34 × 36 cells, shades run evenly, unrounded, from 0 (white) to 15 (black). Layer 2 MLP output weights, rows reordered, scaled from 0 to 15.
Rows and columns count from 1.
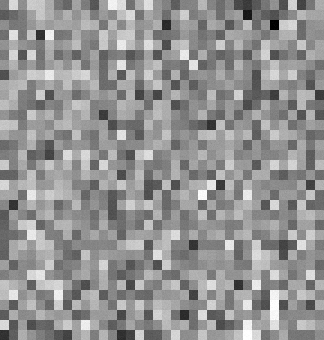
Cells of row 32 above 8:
10
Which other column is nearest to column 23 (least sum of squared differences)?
26
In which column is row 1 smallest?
13
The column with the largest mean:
22
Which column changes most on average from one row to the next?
14
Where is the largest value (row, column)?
3, 31
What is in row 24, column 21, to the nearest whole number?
7
